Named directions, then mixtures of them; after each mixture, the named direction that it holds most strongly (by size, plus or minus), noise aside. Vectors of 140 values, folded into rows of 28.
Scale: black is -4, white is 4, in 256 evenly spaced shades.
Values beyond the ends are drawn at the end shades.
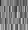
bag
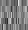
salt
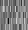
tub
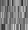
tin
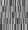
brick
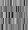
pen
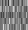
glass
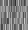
tub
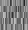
pen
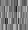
salt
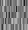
pen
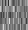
glass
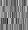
salt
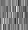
salt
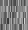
tub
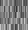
bag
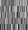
bag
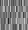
tub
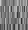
bag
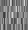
pen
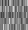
glass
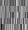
brick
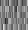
salt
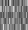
glass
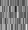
bag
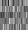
glass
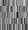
bag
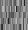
tub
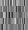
pen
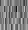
bag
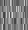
pen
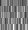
bag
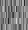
tub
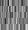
tin
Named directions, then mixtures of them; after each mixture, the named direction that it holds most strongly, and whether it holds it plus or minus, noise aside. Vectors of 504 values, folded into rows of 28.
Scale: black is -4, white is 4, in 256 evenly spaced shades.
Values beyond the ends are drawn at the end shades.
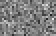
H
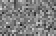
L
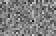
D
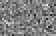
H, plus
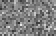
L, minus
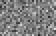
L, minus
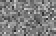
H, plus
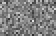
D, minus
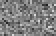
H, minus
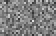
D, minus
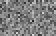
D, plus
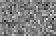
H, minus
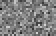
L, minus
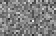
D, minus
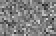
H, minus
